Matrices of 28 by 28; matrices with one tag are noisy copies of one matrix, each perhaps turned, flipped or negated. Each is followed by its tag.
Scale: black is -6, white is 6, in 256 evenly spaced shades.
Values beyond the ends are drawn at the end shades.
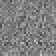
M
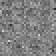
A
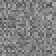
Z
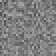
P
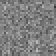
Z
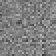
M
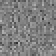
M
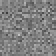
M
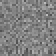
P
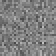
M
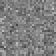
A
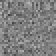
P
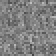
A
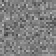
Z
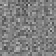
Z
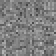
A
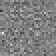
M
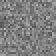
Z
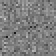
Z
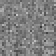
A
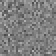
P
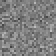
P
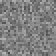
A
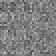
A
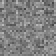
A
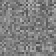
Z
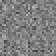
Z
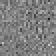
M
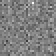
Z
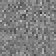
M
